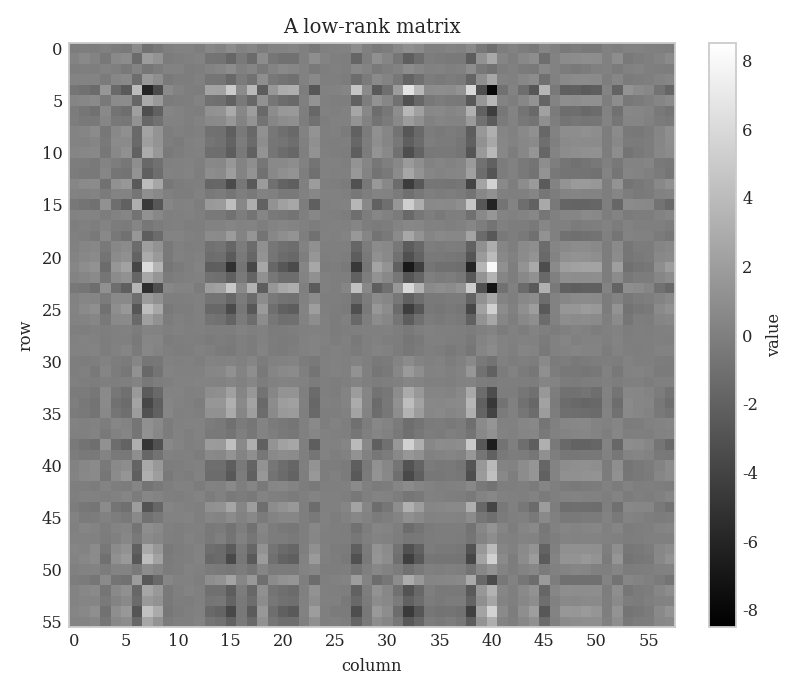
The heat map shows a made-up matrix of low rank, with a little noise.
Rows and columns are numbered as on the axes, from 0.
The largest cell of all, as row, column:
21, 40
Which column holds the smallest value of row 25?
32
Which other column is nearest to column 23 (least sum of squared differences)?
44
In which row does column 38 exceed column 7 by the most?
4
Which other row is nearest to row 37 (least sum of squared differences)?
14
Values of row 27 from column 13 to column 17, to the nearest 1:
0 0 0 0 0
